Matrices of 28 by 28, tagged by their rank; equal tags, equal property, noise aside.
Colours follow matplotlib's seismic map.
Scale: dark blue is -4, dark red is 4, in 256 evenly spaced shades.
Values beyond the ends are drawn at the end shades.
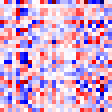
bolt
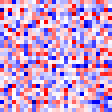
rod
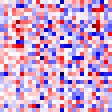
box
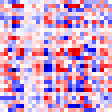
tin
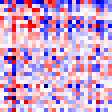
bolt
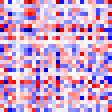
tin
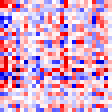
tin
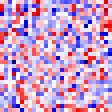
rod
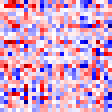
bolt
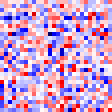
rod
